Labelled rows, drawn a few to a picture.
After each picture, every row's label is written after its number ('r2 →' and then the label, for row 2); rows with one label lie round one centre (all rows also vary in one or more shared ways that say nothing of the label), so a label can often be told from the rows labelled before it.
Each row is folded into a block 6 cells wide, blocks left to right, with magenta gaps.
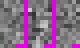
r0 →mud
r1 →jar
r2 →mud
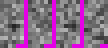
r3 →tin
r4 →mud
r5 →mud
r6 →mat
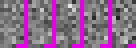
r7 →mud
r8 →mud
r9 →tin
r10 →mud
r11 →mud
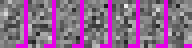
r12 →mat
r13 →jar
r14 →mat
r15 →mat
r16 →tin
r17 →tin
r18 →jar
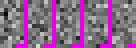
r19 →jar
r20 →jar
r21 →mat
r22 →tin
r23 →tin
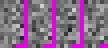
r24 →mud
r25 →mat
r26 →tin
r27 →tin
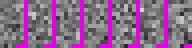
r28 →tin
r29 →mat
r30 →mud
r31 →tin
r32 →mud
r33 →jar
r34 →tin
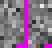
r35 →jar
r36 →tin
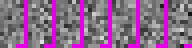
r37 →mud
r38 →mud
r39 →mud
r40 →jar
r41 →tin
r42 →mat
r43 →mud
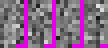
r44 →mud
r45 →jar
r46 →jar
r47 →tin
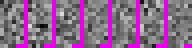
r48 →jar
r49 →tin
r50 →mat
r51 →mat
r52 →jar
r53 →jar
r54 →mat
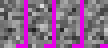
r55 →jar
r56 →mat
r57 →mat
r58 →mat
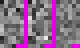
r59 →jar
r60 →jar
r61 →mud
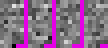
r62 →tin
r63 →tin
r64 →mat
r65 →tin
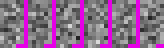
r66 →mat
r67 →mat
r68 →jar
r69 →mud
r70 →mat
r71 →mat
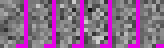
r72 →mat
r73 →mud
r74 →mud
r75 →mud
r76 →mud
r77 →mud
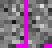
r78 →mud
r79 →tin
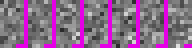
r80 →jar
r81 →jar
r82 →mat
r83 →mat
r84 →mud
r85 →mud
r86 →jar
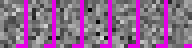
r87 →mat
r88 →jar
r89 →jar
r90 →mud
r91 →tin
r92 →mud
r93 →jar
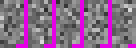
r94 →mat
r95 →mud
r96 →jar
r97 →mud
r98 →tin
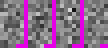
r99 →mat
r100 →mat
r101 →mud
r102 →mat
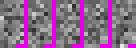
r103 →mat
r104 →mat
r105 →mud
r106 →jar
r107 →jar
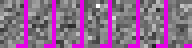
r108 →mat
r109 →mat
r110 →mat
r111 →tin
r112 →mat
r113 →jar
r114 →tin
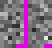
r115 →mat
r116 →mat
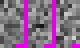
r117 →jar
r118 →mat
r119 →jar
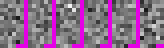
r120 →tin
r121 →mud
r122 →tin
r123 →mud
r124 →tin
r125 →jar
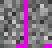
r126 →mat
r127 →mud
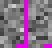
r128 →tin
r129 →mat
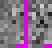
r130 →mud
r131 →mud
